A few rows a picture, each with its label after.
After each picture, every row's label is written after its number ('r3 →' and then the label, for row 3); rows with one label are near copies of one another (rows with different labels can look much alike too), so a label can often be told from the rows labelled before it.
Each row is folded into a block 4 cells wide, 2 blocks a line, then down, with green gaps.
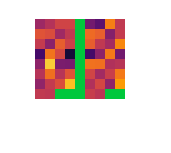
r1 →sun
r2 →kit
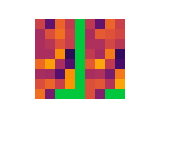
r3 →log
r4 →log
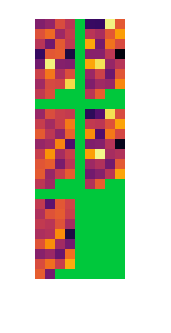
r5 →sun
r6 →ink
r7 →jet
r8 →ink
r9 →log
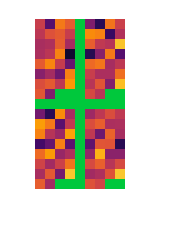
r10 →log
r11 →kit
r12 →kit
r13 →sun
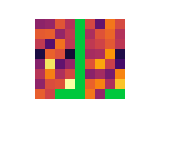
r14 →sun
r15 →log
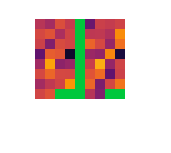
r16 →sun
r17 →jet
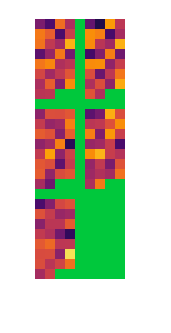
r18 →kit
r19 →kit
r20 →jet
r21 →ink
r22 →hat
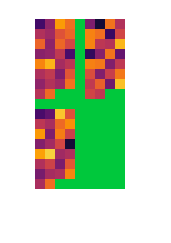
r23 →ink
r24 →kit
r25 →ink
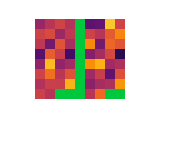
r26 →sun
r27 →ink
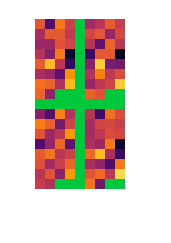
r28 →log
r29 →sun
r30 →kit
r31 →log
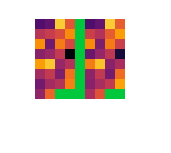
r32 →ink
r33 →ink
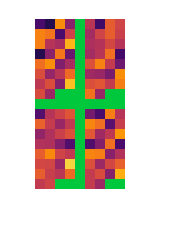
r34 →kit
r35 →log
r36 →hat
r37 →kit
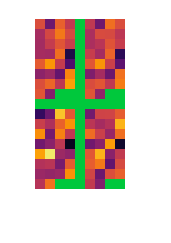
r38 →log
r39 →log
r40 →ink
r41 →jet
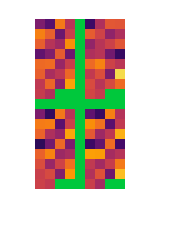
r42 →kit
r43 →hat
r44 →kit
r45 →kit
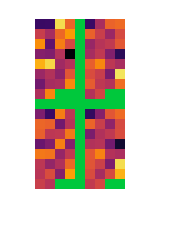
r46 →ink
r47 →hat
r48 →kit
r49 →hat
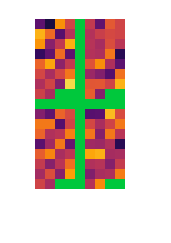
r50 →kit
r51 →log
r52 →kit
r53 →ink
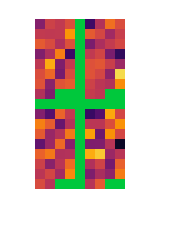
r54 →jet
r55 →hat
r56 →kit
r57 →ink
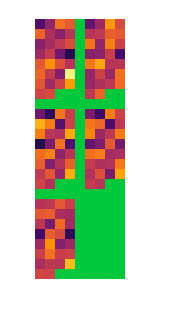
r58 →hat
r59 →ink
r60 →kit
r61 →kit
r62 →sun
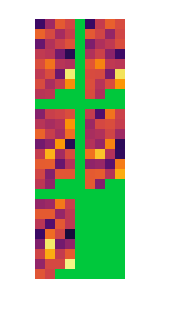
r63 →hat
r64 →hat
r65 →jet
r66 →log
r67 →sun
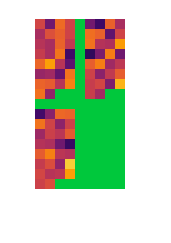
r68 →log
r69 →kit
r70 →hat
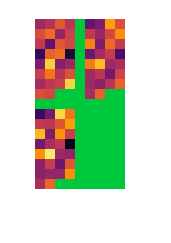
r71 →sun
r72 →ink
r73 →ink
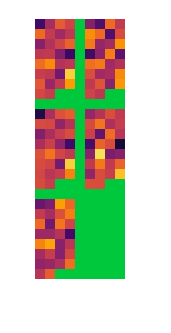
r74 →hat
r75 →kit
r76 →hat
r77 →sun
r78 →ink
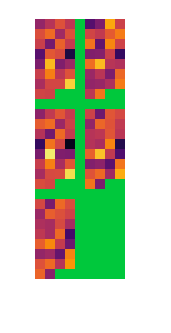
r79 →sun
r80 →ink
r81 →sun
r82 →log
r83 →log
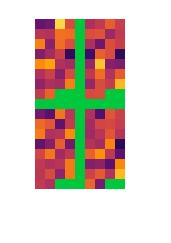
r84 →ink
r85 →sun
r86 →kit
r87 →log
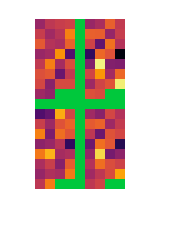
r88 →jet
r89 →sun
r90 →ink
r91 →sun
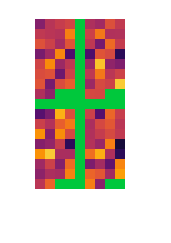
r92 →jet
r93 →sun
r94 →ink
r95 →log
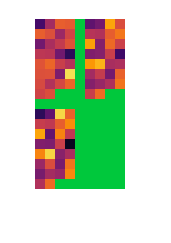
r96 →hat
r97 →ink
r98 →ink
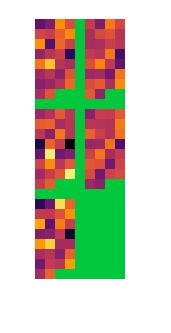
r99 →ink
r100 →log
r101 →sun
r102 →jet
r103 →ink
